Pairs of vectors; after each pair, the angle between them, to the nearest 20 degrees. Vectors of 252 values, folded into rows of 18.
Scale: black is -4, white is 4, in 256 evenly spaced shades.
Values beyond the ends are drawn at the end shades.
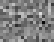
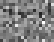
160 degrees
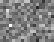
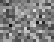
120 degrees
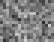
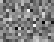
80 degrees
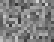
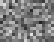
100 degrees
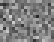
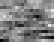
80 degrees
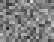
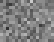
20 degrees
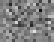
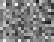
80 degrees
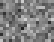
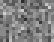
120 degrees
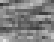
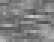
60 degrees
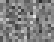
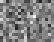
20 degrees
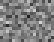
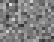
60 degrees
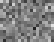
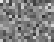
40 degrees
